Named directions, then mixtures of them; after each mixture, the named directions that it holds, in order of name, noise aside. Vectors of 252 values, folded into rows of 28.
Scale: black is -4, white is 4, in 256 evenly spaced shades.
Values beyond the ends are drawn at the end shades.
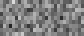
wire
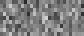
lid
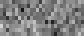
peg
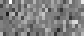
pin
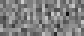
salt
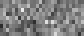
peg.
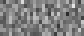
salt.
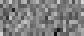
lid, peg, pin.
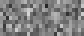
lid, salt, wire.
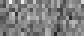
pin, salt, wire.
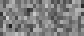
lid, wire.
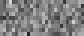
lid, peg, pin.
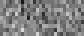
peg, pin, salt.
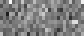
pin.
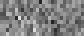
peg, wire.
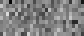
pin.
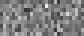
lid, salt, wire.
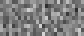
salt, wire.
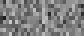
lid, salt.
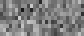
lid, peg, wire.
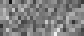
peg, pin.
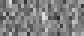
lid, pin.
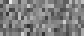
pin, salt, wire.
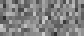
lid, peg, salt.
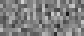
salt.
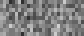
pin, salt, wire.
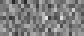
lid, wire.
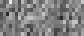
pin, wire.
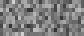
wire.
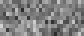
peg.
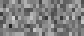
wire.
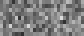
wire.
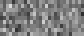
lid.
